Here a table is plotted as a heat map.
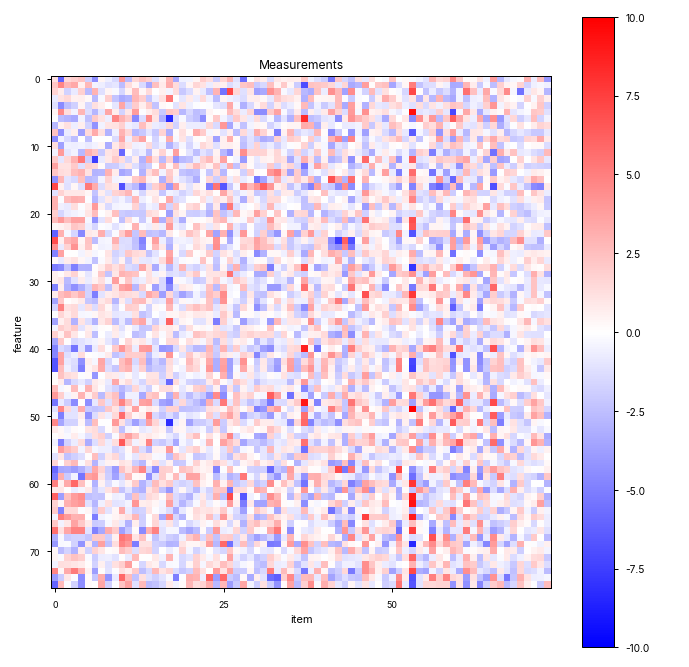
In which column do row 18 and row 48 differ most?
37
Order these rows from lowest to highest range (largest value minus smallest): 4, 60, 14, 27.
27, 4, 14, 60
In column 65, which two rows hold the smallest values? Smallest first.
16, 11
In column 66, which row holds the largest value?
59
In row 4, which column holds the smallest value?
1
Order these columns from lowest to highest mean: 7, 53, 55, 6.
6, 55, 7, 53
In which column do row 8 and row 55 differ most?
53
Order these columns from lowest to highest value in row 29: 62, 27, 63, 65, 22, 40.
63, 27, 22, 40, 65, 62
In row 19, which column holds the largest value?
26
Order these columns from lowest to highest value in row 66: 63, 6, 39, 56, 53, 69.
56, 6, 39, 69, 53, 63
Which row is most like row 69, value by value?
74
